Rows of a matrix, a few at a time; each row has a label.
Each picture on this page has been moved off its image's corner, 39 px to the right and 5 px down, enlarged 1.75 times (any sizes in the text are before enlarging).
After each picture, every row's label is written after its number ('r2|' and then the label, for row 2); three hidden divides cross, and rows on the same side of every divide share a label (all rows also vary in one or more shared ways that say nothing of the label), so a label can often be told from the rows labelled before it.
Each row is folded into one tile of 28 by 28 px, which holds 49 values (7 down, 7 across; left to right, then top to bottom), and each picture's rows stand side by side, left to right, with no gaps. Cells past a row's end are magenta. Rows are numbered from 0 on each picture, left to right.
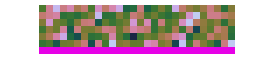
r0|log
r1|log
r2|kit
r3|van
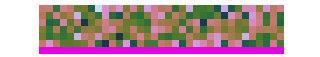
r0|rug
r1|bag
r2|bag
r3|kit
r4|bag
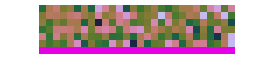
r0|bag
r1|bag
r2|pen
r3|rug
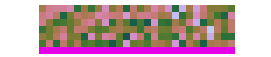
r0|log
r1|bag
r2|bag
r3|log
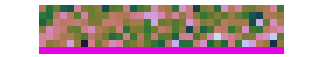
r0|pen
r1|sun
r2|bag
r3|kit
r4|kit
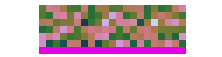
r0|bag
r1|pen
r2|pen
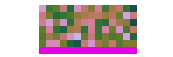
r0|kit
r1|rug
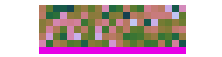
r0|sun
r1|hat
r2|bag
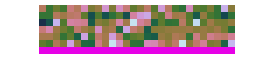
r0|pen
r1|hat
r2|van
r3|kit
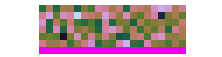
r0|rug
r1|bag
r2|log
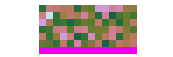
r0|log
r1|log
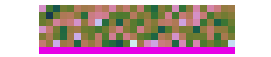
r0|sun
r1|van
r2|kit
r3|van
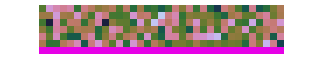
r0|bag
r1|van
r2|sun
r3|hat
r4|pen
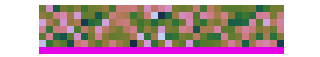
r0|rug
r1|pen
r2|log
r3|rug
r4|pen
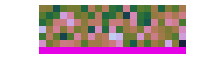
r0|sun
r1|hat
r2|pen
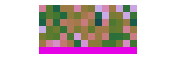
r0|kit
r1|bag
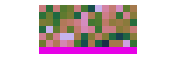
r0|hat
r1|bag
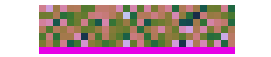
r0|van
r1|bag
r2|bag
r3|sun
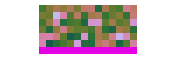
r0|bag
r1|kit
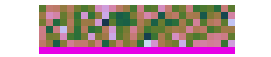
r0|log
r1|log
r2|van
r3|kit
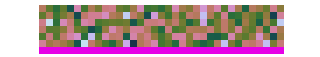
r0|kit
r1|bag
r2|sun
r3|bag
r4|hat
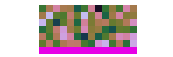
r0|log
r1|kit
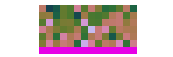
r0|kit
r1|sun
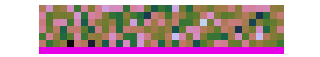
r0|rug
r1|log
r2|sun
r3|pen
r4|log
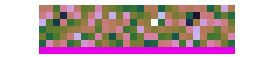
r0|van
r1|rug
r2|pen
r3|pen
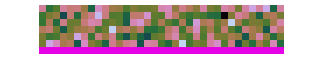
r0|kit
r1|log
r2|van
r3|hat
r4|log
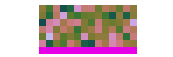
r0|pen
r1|hat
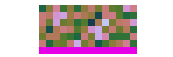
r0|bag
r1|pen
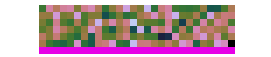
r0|bag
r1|kit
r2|rug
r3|pen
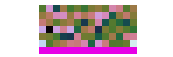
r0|rug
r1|van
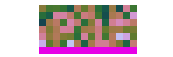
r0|pen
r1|kit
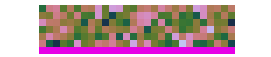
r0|bag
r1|van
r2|van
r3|bag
